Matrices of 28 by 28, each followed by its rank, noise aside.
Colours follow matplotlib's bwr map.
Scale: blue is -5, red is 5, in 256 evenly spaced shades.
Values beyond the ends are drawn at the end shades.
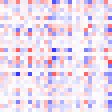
two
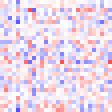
five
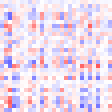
two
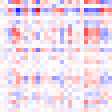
two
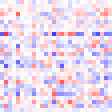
three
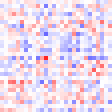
four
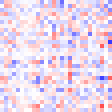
five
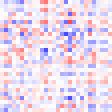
four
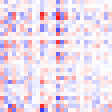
two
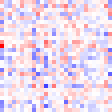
five
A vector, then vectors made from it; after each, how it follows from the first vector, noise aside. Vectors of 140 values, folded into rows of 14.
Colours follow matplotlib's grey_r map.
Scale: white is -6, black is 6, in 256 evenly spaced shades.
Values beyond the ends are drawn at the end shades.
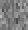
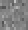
wrapped around, partly zeroed.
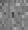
wrapped around, partly zeroed.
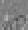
wrapped around, negated, partly zeroed.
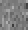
wrapped around, partly zeroed.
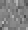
wrapped around, negated, partly zeroed.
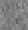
shrunk.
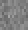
wrapped around, negated, shrunk.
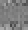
wrapped around, partly zeroed.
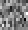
reversed, scaled up.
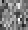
wrapped around, negated, scaled up.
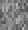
negated.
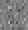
wrapped around, negated, partly zeroed.
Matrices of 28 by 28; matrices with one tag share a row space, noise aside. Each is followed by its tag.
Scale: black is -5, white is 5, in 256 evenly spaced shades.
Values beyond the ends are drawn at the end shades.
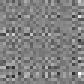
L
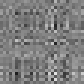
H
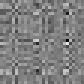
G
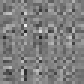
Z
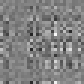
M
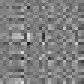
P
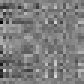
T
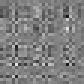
G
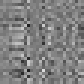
P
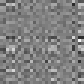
L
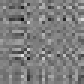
P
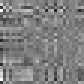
T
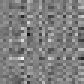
P
